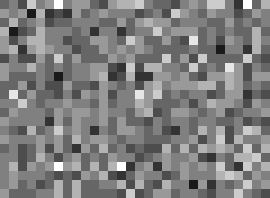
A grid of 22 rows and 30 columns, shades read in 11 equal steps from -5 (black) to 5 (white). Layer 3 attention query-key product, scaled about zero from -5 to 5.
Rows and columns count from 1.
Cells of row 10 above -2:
25
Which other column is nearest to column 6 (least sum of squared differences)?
8
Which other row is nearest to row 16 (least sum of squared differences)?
13
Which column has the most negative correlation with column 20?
4
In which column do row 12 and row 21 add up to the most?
16
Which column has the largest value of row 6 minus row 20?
14
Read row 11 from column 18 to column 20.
3 -1 0
